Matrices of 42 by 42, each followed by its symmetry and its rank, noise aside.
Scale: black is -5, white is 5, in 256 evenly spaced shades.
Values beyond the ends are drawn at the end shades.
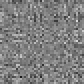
antisymmetric, rank six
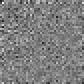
symmetric, rank six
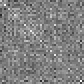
symmetric, rank five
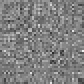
symmetric, rank seven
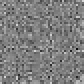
symmetric, rank five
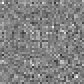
symmetric, rank five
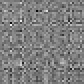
no symmetry, rank five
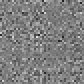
no symmetry, rank seven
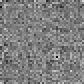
symmetric, rank seven
